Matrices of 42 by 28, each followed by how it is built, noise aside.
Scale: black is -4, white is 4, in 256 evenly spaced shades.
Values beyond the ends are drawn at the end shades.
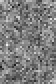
smooth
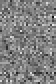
uneven rows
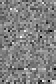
uneven rows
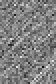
Hankel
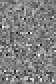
uneven rows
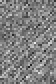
Hankel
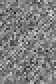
Hankel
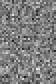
low rank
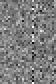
uneven columns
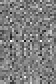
low rank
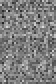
repeating columns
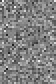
repeating rows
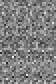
repeating columns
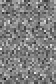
repeating columns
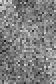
smooth
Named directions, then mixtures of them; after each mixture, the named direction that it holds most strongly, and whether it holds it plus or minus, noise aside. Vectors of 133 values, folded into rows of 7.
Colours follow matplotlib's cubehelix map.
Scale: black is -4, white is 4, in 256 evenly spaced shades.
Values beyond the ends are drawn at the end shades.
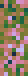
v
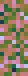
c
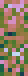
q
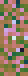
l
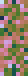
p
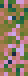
v, plus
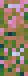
q, plus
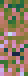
q, minus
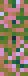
l, minus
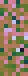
l, plus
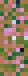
l, plus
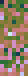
q, minus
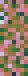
c, minus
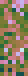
q, plus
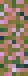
c, minus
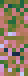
q, minus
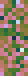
l, minus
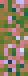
v, plus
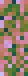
p, plus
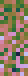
c, plus
